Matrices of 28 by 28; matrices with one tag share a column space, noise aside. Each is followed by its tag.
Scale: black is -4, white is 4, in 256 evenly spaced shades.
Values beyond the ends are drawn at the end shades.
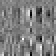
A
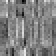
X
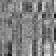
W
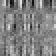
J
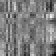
W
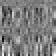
A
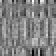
X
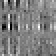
J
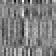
X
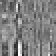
W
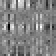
J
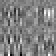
A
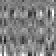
A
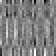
X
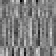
X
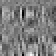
A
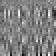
A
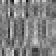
X
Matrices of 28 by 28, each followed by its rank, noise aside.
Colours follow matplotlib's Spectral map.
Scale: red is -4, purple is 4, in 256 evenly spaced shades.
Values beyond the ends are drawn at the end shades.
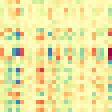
two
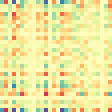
two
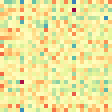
four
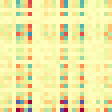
one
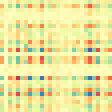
one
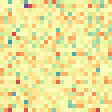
six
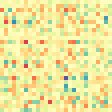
six
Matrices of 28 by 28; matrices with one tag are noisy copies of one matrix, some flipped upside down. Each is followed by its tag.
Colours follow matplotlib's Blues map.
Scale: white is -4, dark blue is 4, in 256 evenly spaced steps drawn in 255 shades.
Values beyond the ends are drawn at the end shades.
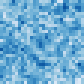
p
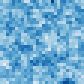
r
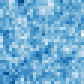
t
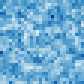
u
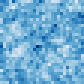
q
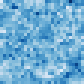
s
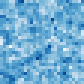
t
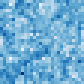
t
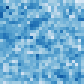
p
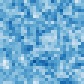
r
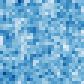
t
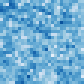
t
